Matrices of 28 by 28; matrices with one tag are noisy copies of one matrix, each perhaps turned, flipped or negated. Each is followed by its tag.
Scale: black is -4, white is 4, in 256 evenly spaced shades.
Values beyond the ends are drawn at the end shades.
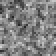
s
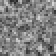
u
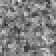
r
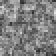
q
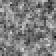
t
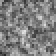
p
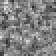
t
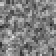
r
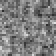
q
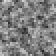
p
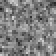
u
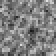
p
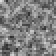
t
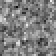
s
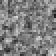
u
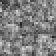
q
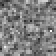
u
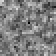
t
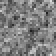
p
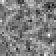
t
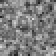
u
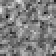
s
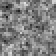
t
